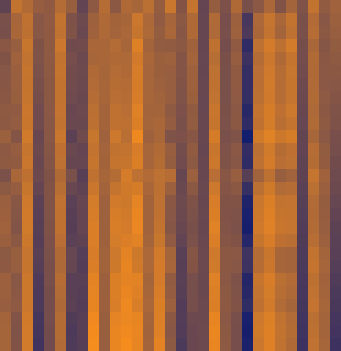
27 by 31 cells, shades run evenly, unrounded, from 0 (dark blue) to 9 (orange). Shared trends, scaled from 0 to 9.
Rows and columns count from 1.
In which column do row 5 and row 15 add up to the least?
23
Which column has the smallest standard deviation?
19
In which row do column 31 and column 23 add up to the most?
1
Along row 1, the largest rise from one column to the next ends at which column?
2
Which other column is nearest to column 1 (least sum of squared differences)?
30
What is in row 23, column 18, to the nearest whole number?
4
